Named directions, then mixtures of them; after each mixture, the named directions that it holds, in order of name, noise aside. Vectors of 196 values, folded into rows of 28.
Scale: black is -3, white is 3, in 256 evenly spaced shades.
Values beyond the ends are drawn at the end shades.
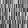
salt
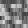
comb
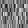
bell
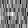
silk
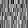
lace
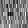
bell, salt, silk.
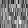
comb, lace.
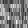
comb, salt.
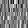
lace, salt.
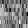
bell, comb, silk.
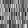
comb, salt.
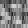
comb.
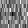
bell, silk.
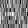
silk.
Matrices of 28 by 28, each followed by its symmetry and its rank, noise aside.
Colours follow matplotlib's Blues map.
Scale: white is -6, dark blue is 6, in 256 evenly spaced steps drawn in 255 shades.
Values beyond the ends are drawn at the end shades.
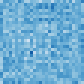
no symmetry, rank four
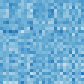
no symmetry, rank four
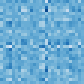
antisymmetric, rank two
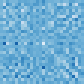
no symmetry, rank four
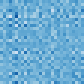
no symmetry, rank two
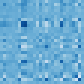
symmetric, rank two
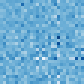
antisymmetric, rank two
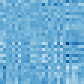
no symmetry, rank two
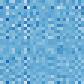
no symmetry, rank two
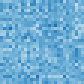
antisymmetric, rank four
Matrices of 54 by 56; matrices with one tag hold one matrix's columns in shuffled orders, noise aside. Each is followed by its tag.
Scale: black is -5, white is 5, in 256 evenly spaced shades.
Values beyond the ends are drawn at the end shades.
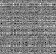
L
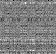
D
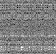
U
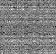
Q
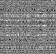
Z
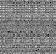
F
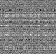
Z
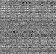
F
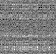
U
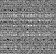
Z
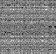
Q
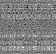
U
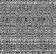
D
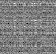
L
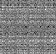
Q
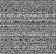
Z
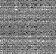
Q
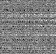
Z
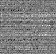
Z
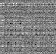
L
